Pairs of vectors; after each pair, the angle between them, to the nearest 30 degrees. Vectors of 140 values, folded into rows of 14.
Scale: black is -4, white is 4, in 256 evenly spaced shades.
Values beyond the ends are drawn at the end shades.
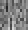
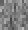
90 degrees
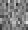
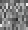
120 degrees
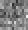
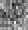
30 degrees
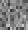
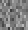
30 degrees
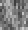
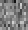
60 degrees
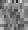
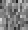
30 degrees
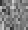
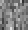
120 degrees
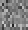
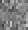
60 degrees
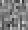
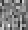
150 degrees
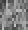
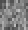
30 degrees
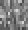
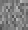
60 degrees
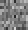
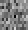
30 degrees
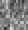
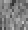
60 degrees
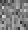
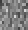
60 degrees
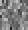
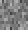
30 degrees
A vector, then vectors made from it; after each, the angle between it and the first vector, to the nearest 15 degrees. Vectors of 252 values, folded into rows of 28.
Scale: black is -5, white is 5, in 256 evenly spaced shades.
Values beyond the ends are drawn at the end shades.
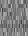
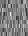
150 degrees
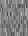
45 degrees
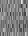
45 degrees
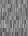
135 degrees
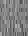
105 degrees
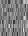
135 degrees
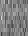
75 degrees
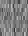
75 degrees
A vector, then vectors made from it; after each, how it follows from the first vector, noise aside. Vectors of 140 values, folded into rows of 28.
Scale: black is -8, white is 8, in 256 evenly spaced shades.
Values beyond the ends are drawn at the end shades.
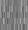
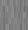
wrapped around, negated, shrunk.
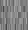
reversed, negated.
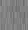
wrapped around, negated, shrunk.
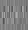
negated, partly zeroed.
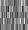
scaled up.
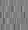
negated, partly zeroed.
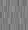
wrapped around, negated, shrunk.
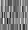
scaled up.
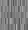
wrapped around, negated.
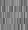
negated.
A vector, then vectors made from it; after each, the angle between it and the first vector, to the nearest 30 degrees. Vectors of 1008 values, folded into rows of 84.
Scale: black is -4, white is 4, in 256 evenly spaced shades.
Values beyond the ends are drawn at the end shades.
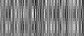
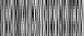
150 degrees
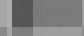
90 degrees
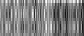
30 degrees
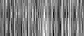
60 degrees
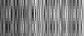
150 degrees
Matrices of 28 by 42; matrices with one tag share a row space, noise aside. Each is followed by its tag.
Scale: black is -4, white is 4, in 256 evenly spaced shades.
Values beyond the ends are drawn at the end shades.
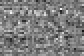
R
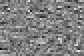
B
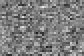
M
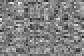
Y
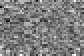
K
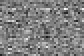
Y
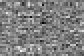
M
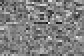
B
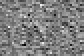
M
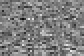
M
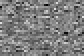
Y
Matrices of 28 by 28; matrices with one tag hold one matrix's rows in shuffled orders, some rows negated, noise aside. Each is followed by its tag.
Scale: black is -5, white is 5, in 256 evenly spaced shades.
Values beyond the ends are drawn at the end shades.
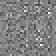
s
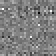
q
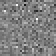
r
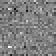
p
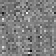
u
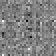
u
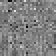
p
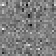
u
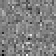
u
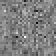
r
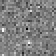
u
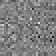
q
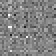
p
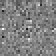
u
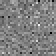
q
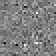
r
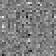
u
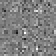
r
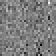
s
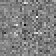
r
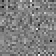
q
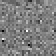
u
